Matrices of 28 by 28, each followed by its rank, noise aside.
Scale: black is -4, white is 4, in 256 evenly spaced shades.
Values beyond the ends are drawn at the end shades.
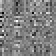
three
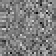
six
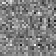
seven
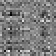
three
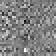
four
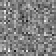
four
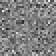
six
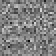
six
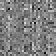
five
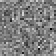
seven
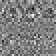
five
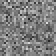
seven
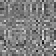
three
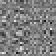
four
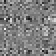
three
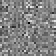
seven
